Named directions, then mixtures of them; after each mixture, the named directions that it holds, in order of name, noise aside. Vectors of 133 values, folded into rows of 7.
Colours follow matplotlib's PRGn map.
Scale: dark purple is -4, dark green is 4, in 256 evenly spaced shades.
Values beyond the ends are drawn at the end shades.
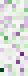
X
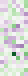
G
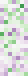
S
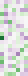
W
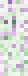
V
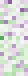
V, W.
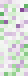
G, V, W.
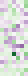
G.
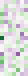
W.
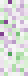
S, V, X.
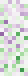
G, S, X.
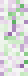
S, V.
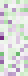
W.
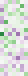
S, X.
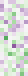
G, V.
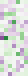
V, W, X.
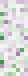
W.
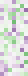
S, V.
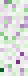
X.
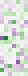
V, W, X.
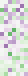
S.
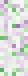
G, W, X.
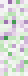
V.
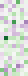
V, X.
